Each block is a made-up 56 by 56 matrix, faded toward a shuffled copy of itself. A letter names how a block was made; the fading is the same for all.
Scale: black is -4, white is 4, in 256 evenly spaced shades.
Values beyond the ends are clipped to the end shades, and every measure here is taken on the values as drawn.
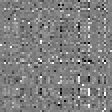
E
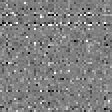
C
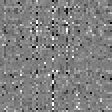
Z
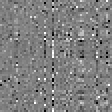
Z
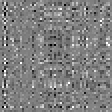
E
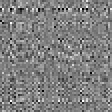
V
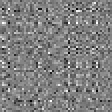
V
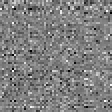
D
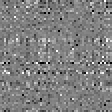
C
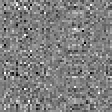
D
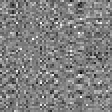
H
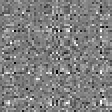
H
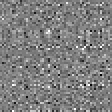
H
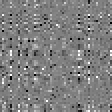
E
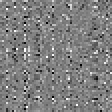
Z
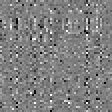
Z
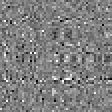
H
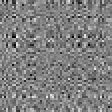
V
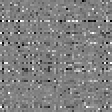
C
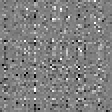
Z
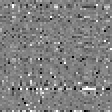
C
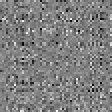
H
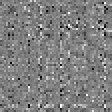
Z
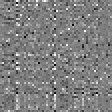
Z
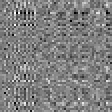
V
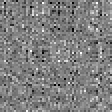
D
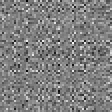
V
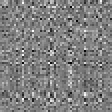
V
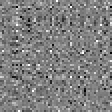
H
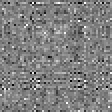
D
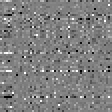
C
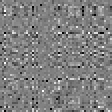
E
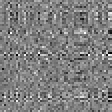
V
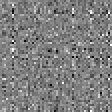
H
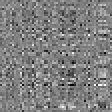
V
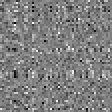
D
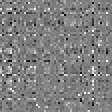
E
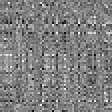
V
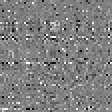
C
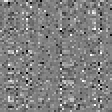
Z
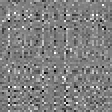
E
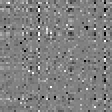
E
